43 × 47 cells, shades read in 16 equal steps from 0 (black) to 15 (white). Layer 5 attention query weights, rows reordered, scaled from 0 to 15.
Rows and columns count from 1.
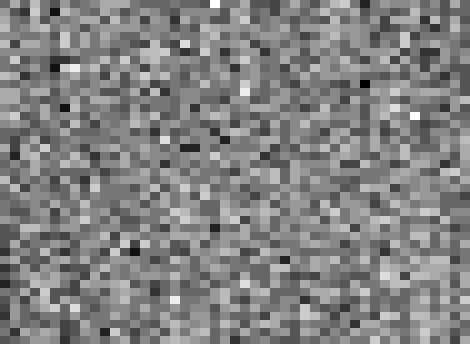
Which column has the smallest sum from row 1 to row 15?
6
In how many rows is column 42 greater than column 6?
29
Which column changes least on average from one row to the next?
30
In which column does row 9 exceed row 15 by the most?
8
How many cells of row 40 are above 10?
6
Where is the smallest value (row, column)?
11, 37
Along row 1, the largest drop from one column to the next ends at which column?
23
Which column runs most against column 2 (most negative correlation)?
3
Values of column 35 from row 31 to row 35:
4 7 6 8 6
